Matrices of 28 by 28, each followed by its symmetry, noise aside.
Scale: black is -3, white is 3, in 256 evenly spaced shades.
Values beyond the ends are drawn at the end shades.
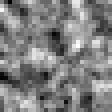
antisymmetric.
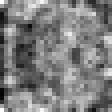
mirrored top to bottom.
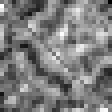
symmetric across the other diagonal.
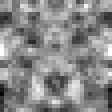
mirrored left to right.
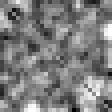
symmetric.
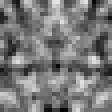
mirrored left to right.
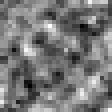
symmetric.
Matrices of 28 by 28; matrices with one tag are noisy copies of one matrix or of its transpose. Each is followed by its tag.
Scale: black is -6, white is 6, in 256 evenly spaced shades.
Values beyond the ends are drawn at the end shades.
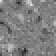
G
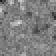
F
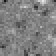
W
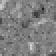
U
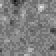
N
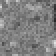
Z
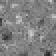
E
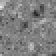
U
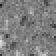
W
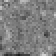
Z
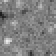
N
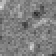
U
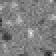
E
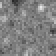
N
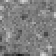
Z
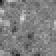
F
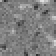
W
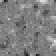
W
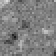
U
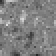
F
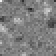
G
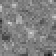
E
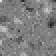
G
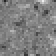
W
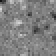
F
